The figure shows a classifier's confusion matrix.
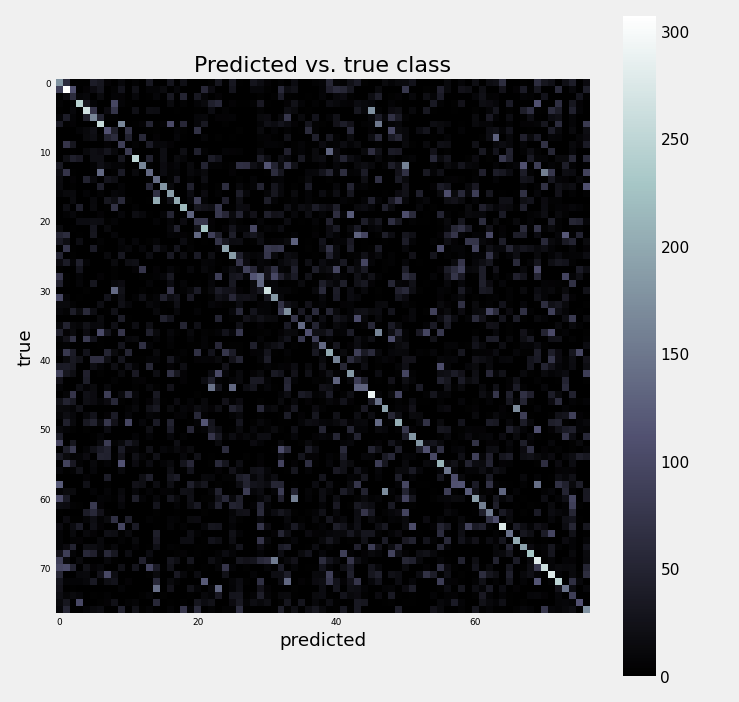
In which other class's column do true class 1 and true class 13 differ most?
70
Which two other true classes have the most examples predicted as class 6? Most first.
13, 36
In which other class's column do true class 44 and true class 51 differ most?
25
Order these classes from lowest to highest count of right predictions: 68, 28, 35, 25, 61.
28, 35, 61, 25, 68
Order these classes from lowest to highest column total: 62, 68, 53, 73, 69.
53, 68, 73, 62, 69
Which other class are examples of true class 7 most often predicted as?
48
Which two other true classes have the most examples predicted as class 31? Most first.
69, 28
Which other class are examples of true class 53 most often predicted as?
32
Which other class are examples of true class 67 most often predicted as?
45
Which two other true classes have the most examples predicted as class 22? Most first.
44, 51
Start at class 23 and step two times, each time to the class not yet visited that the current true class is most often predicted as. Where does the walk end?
43
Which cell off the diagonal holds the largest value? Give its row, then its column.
17, 14
